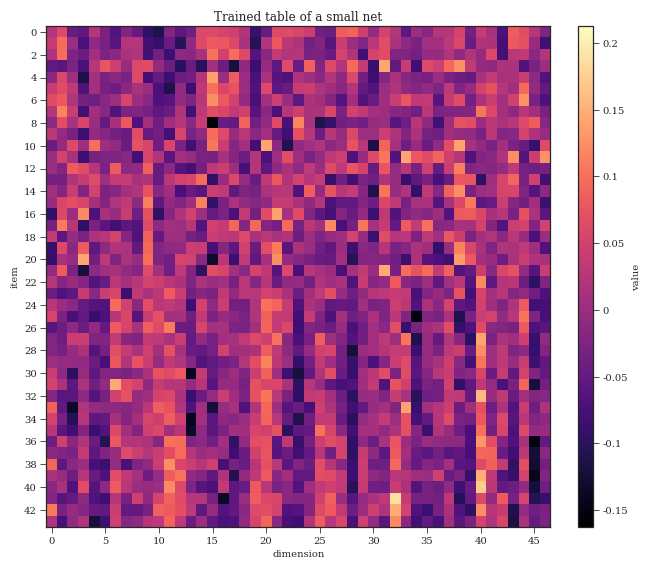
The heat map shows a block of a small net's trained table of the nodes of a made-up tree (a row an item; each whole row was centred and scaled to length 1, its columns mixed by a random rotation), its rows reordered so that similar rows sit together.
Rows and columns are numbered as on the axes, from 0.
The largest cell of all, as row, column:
41, 32
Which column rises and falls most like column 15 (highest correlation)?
28
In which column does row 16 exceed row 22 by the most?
21
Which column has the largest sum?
40
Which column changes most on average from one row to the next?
15
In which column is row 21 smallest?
3
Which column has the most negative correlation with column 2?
10
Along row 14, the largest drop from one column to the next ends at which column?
39
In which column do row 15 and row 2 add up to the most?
1
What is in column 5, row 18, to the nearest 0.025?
0.025
